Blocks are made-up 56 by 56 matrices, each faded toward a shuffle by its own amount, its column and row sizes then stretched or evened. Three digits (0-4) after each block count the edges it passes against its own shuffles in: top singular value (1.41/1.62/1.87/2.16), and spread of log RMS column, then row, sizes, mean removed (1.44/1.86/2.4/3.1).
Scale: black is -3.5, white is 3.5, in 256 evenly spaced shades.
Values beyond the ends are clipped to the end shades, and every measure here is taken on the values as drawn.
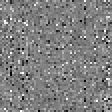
1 3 1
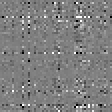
1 3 3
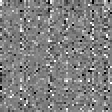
4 3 0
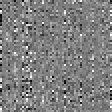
0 4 1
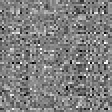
4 1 2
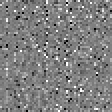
0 2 0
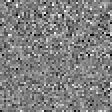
1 0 2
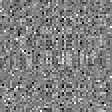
4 0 0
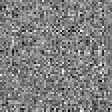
3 2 2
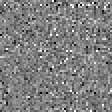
0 1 1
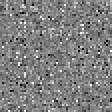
0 1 0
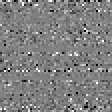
1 1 4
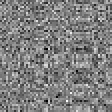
4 1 2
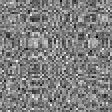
4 0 0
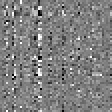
4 4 2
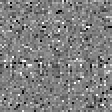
1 0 1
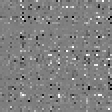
0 2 3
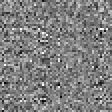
3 2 1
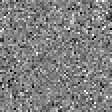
0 0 0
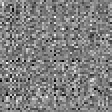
4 2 2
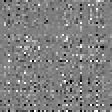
3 3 3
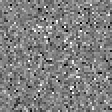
0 1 0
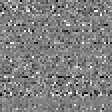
0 0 4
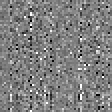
3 3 0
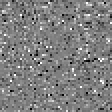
2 0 1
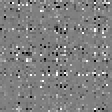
2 3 3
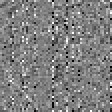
4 3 0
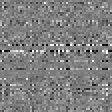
4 1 4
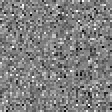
2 1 0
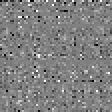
1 1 3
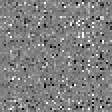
0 2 2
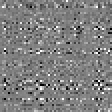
4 2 4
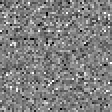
0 0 1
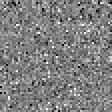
1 0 0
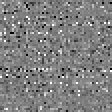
0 1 3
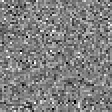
1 0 2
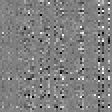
3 4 2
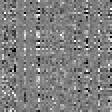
4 4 1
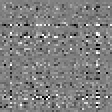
4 2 4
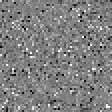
0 0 1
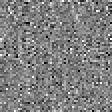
2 0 1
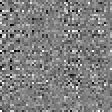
4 3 3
